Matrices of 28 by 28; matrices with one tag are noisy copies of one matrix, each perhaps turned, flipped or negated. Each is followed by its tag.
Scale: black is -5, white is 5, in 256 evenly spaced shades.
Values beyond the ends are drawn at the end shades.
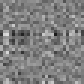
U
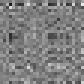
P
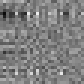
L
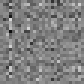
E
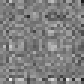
P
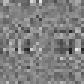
U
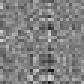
U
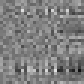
L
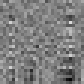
L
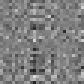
U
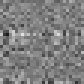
U
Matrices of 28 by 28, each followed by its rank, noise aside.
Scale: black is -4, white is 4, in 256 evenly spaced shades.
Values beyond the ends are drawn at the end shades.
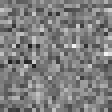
seven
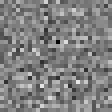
eight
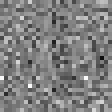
seven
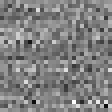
five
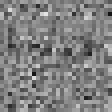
six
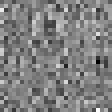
four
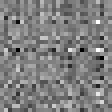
four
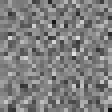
five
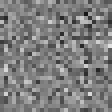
six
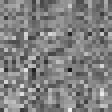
five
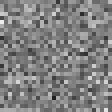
seven
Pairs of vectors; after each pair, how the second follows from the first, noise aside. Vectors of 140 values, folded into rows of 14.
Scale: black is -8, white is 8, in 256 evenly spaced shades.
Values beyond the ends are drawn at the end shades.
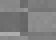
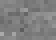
partly zeroed.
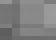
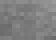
reversed, negated, shrunk.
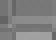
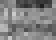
wrapped around, negated, scaled up.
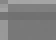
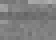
partly zeroed.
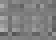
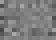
sign-scrambled.
